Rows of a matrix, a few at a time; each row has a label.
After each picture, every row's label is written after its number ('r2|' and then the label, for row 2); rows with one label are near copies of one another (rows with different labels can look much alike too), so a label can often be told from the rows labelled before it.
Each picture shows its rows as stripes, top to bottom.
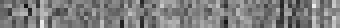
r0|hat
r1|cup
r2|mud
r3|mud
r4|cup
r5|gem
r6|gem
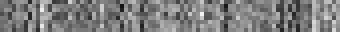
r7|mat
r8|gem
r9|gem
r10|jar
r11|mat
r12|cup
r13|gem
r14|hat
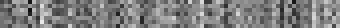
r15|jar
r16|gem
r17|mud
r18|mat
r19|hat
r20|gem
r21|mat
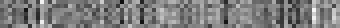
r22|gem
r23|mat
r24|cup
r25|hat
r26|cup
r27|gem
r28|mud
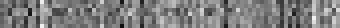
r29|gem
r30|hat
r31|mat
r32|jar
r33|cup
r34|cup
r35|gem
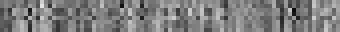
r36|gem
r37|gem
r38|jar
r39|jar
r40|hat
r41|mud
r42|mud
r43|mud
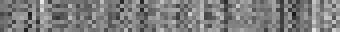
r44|gem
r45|mat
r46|gem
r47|jar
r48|mat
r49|hat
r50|jar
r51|cup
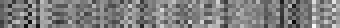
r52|hat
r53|jar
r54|cup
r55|mud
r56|cup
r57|jar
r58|cup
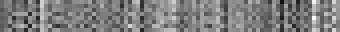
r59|hat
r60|gem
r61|hat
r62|mud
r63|hat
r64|cup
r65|mud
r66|hat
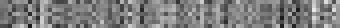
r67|mat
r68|hat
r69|hat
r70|jar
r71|hat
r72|gem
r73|mud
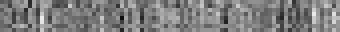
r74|jar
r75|mat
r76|cup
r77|hat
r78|gem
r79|gem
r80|mud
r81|gem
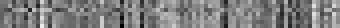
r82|gem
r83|cup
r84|mud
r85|hat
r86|gem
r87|gem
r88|gem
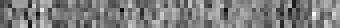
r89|jar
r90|jar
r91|gem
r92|cup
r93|cup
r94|mud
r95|mud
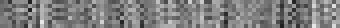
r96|jar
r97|hat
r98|mud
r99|gem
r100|mat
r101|gem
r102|hat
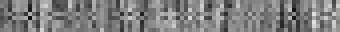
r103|mat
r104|mat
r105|jar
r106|hat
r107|jar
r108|hat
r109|hat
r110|gem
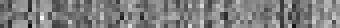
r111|mat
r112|jar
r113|mud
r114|gem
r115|gem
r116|mat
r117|jar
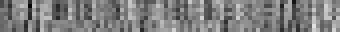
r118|jar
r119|mud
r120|mat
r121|mud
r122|mat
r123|cup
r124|cup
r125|hat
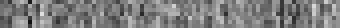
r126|mud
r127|hat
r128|hat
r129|gem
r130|jar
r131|mud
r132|mud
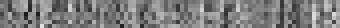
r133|mud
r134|mat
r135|mat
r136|cup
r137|cup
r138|mat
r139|gem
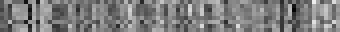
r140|cup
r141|jar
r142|jar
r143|jar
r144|mud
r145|cup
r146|mat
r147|mud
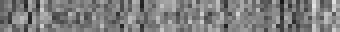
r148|hat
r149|cup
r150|hat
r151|mat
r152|mud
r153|jar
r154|gem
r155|cup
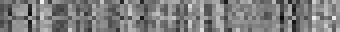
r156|gem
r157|jar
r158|jar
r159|mud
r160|hat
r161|jar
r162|jar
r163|mat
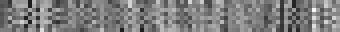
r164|jar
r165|mud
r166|hat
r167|mud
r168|cup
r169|mud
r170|cup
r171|gem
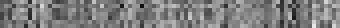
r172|mud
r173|gem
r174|mud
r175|jar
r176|jar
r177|hat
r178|cup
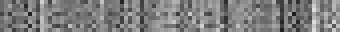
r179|gem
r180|cup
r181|hat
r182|jar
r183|gem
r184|hat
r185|mat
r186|hat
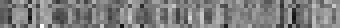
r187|mud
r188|hat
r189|jar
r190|jar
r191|jar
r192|jar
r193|gem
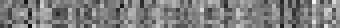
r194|cup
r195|gem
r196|mat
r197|mud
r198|mat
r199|cup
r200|mud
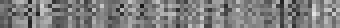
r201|mud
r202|gem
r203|mat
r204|hat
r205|jar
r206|mud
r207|jar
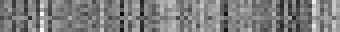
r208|hat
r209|gem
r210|cup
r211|gem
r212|jar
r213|gem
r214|hat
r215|gem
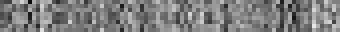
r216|mud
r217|gem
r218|hat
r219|jar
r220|jar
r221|mat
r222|cup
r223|gem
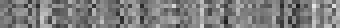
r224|mat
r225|hat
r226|mat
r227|mat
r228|gem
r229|gem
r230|mat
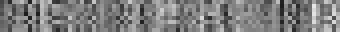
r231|mud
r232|hat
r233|hat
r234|cup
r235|mat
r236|hat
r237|mat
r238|mat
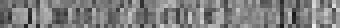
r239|hat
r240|hat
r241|mat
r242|jar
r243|jar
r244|jar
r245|cup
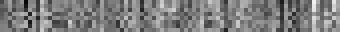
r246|cup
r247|cup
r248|hat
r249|mud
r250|cup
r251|mat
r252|mat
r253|gem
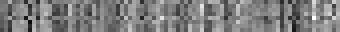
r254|cup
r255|mat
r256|mat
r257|mat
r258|cup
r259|mud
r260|jar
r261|jar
